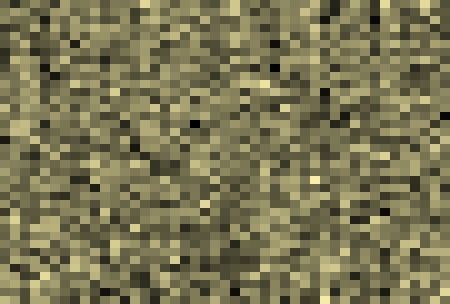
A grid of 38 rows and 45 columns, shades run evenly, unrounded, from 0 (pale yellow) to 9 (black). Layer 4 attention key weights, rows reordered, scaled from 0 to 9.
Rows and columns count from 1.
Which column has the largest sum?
38
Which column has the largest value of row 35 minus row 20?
39
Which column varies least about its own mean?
23
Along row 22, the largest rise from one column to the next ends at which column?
28
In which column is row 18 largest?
1
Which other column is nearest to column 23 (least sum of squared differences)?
19
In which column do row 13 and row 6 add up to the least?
40
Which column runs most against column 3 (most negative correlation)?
5
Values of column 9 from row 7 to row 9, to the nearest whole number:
5 6 3
